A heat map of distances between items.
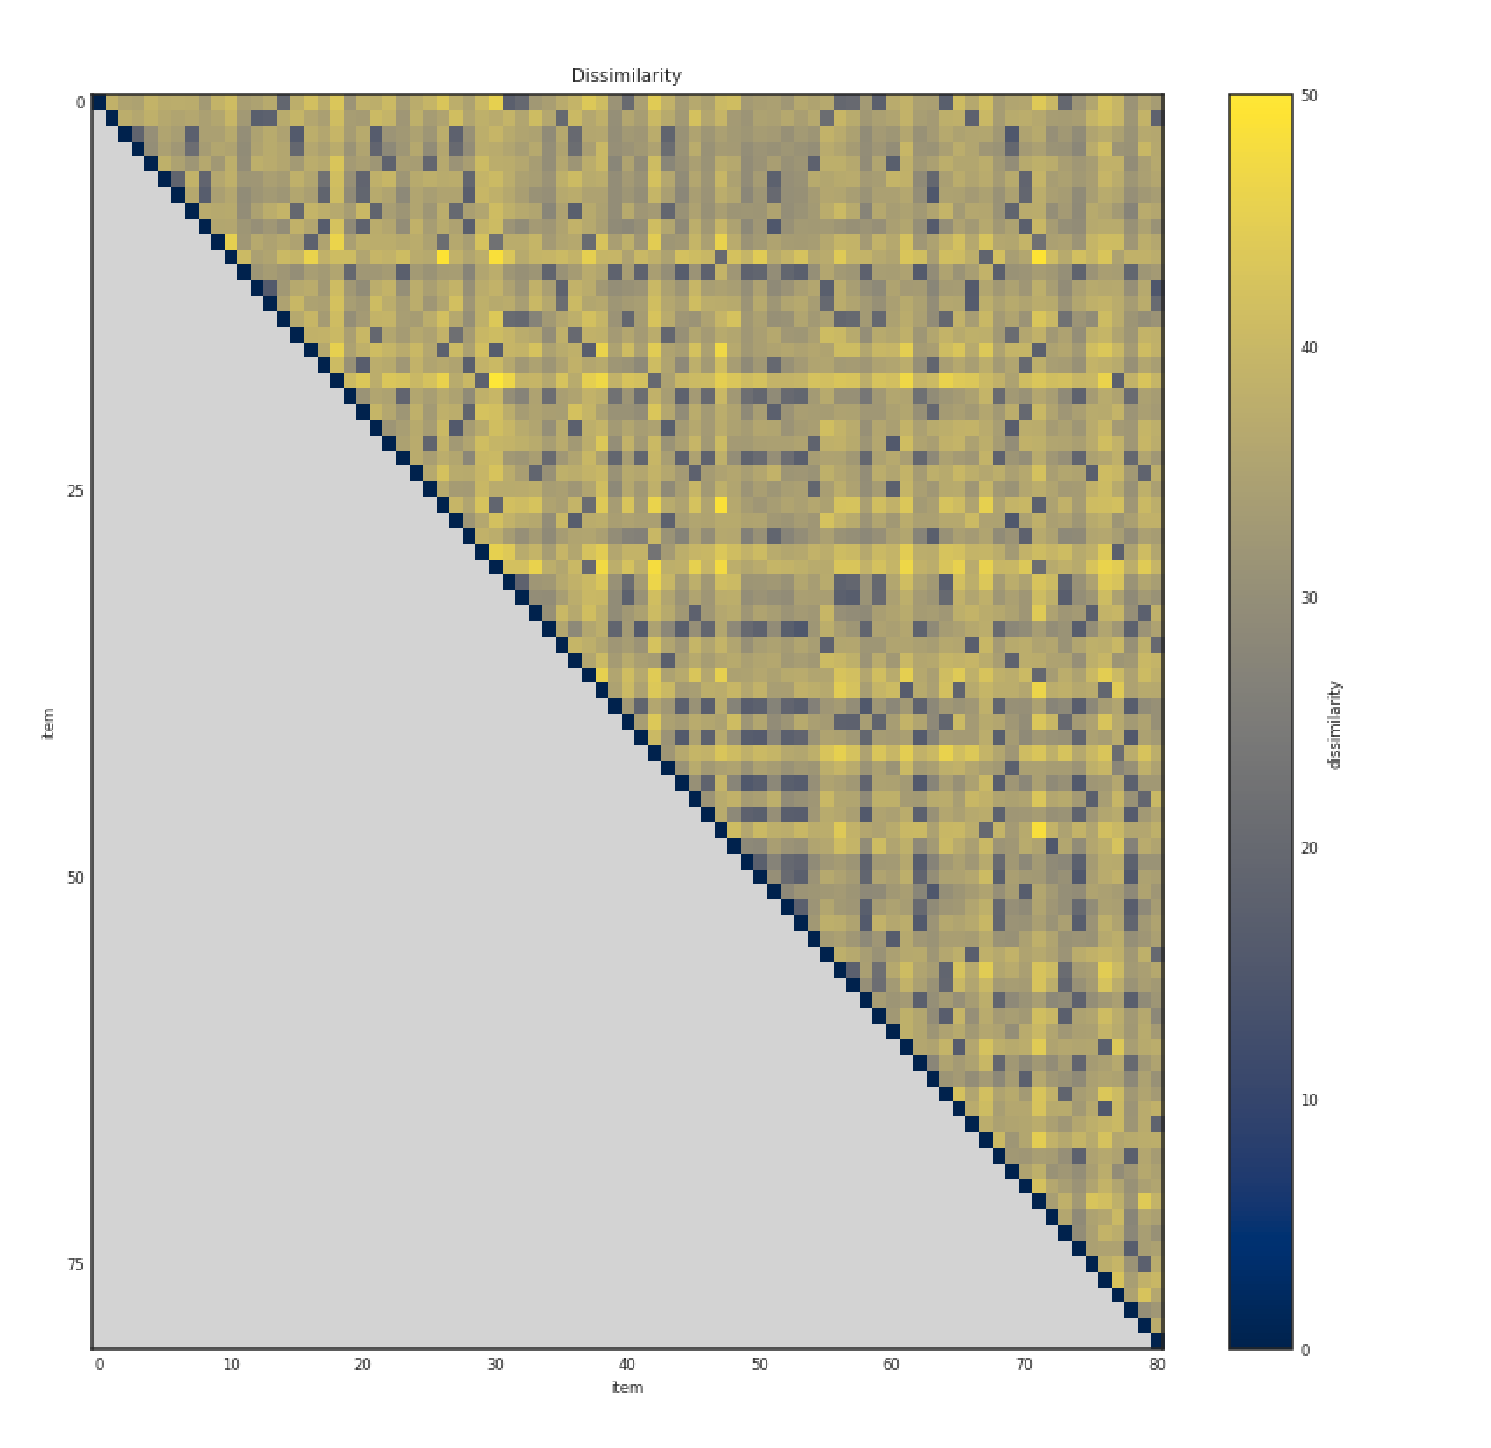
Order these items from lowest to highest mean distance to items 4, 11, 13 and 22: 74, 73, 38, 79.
74, 73, 79, 38
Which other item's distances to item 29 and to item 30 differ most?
18
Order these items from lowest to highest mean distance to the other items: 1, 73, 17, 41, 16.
41, 73, 17, 1, 16
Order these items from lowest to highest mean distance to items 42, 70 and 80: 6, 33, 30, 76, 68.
6, 68, 33, 76, 30
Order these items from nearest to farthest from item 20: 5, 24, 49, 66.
5, 49, 66, 24
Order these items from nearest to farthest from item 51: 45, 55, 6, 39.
6, 39, 55, 45
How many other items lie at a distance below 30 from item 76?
3
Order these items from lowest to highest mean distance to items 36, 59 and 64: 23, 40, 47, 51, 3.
40, 3, 51, 23, 47
